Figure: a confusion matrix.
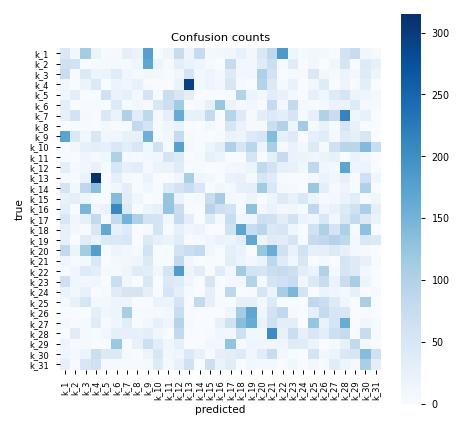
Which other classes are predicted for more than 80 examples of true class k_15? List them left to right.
k_6, k_11, k_16
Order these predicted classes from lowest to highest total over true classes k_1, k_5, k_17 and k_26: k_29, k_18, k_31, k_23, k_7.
k_31, k_23, k_29, k_18, k_7
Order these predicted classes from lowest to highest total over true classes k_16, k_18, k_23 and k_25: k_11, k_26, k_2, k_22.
k_2, k_22, k_11, k_26
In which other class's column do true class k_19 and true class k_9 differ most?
k_1
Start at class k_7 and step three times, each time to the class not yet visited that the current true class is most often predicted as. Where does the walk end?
k_12
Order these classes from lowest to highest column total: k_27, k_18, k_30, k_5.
k_5, k_27, k_18, k_30
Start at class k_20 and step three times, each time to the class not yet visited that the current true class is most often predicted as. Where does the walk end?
k_30
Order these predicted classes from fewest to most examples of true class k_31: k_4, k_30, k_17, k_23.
k_23, k_17, k_4, k_30
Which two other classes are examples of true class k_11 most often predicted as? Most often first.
k_6, k_22
